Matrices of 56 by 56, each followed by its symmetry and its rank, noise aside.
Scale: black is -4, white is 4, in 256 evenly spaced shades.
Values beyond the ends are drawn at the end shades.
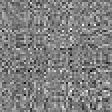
antisymmetric, rank six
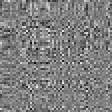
no symmetry, rank four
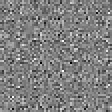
antisymmetric, rank eight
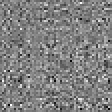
no symmetry, rank six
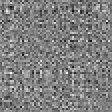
antisymmetric, rank six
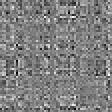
antisymmetric, rank four
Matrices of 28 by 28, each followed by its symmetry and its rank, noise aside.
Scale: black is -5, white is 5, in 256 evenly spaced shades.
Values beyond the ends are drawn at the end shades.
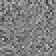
no symmetry, rank six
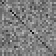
symmetric, rank eight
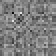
symmetric, rank four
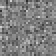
antisymmetric, rank eight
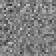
no symmetry, rank eight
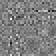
no symmetry, rank six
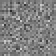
symmetric, rank six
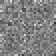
symmetric, rank eight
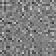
antisymmetric, rank eight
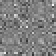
symmetric, rank four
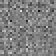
antisymmetric, rank six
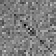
symmetric, rank eight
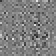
no symmetry, rank four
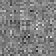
antisymmetric, rank eight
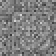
symmetric, rank eight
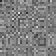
symmetric, rank four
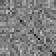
symmetric, rank eight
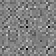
symmetric, rank four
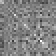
symmetric, rank four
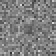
no symmetry, rank eight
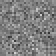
antisymmetric, rank six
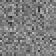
no symmetry, rank six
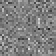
antisymmetric, rank six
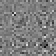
symmetric, rank four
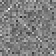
symmetric, rank eight
